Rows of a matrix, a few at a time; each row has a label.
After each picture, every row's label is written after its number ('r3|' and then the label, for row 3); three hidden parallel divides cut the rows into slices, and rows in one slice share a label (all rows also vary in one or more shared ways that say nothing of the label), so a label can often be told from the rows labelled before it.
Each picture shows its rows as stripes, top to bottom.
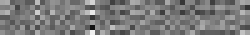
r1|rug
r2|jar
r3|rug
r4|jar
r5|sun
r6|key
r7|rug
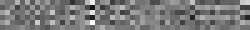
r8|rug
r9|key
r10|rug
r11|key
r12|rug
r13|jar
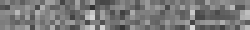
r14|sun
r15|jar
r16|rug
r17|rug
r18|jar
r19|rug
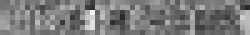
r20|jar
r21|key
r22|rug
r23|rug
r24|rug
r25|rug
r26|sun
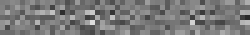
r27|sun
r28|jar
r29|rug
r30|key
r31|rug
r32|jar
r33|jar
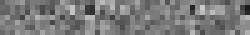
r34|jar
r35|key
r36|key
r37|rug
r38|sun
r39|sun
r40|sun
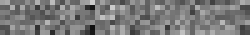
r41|rug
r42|key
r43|jar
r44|jar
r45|sun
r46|key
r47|key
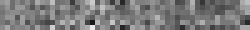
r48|rug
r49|sun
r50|sun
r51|jar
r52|key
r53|rug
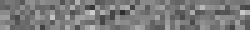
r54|sun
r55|key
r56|rug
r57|sun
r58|jar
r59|sun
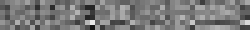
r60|sun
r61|key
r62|jar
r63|key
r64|rug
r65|key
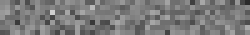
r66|jar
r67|sun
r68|sun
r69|jar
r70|jar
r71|sun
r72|jar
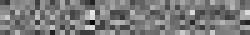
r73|key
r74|jar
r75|rug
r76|rug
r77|key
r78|rug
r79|key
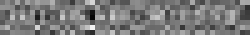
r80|rug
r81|jar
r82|key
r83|key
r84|jar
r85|rug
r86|key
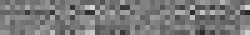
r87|jar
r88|rug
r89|key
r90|sun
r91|sun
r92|sun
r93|rug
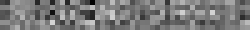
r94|key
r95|sun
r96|key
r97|key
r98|rug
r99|sun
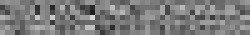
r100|sun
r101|key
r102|key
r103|rug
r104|jar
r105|rug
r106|sun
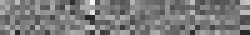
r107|rug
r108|sun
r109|rug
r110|key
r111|jar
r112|rug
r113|key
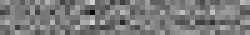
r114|rug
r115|jar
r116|key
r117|sun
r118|rug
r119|jar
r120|jar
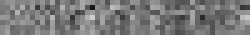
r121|sun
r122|key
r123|sun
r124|rug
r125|sun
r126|sun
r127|sun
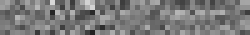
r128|rug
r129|rug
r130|key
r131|jar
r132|sun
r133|sun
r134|key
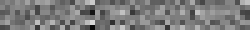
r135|rug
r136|jar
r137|key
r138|jar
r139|rug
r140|key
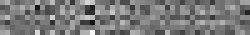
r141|rug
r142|key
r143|key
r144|rug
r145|key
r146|jar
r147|rug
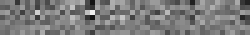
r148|key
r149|key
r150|rug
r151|key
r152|jar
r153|sun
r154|jar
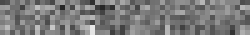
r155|key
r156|rug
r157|jar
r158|sun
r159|jar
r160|rug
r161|rug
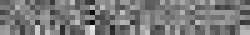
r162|key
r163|sun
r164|key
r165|sun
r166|key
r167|rug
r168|rug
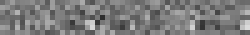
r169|jar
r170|sun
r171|sun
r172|jar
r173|rug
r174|rug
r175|jar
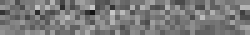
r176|sun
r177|rug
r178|key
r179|jar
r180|jar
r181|sun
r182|sun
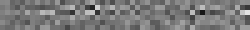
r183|sun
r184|key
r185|rug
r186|jar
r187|jar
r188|sun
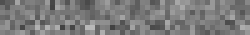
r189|jar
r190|jar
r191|jar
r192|jar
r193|sun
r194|rug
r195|sun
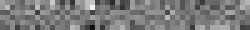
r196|rug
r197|rug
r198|jar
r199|sun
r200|jar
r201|key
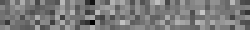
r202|key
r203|jar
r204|key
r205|sun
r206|key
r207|sun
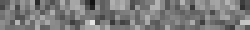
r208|key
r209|key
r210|sun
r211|sun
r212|rug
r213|sun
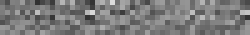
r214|key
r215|jar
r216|rug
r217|key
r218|jar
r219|sun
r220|sun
